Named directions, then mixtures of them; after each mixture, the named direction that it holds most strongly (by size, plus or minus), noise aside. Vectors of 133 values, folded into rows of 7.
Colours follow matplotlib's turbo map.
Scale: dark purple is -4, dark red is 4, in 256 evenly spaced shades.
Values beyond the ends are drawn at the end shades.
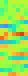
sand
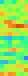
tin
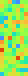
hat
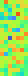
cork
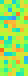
cork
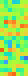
tin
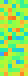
cork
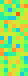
cork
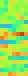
sand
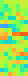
sand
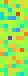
cork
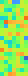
hat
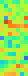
tin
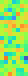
tin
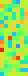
hat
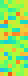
sand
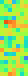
tin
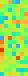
hat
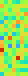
hat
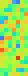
hat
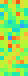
cork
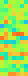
sand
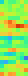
tin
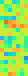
tin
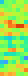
tin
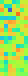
cork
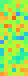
cork
